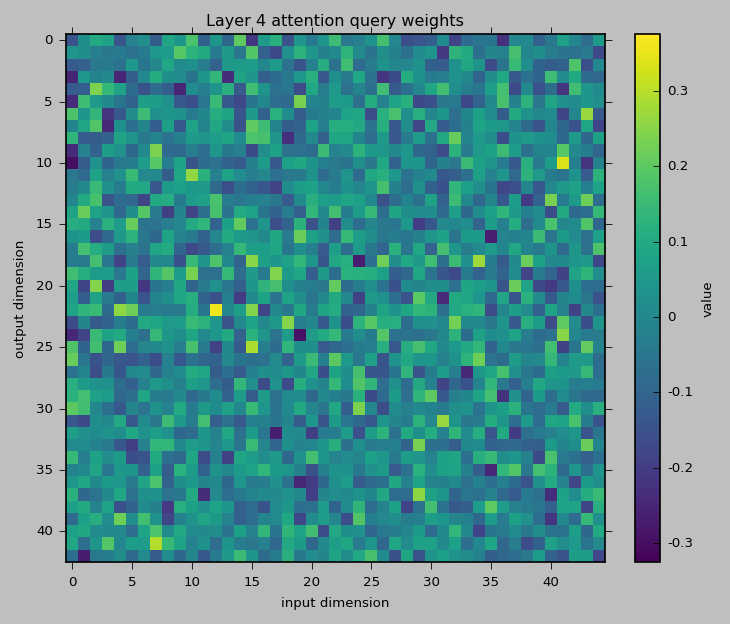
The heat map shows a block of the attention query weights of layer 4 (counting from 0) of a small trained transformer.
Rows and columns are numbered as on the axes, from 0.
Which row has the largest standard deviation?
18
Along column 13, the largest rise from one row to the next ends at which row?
4
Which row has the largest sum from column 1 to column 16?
22
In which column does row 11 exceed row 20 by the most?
10
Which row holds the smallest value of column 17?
32
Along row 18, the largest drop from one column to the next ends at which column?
24
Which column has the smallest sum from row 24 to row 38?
5
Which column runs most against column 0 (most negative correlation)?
41
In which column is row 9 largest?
7
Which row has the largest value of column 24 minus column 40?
39
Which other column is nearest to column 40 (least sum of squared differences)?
28
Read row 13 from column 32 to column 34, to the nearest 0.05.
0.15 0 -0.1
